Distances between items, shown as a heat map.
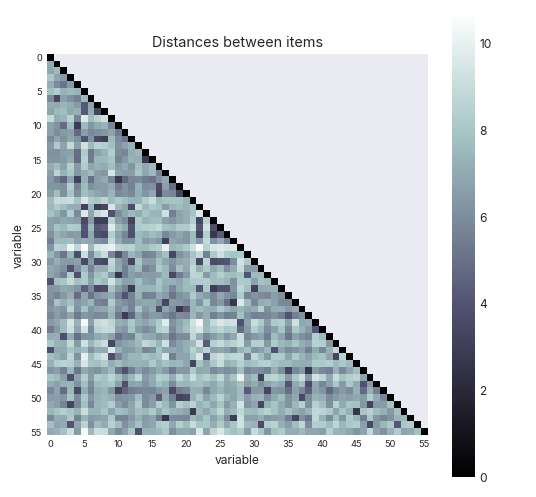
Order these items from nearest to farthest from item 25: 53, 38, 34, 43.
34, 38, 43, 53
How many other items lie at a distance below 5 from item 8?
9
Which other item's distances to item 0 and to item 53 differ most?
17
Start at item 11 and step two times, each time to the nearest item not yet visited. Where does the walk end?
46
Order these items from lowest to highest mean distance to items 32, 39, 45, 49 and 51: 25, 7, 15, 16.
15, 16, 7, 25
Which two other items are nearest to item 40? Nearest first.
39, 28
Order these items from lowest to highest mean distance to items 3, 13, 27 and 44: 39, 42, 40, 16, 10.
10, 42, 16, 40, 39
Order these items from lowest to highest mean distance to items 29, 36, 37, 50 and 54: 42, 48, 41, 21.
41, 48, 42, 21
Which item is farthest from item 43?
9
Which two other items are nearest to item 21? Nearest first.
52, 45
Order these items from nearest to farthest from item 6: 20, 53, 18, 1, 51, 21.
1, 18, 51, 53, 20, 21
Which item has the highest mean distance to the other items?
28
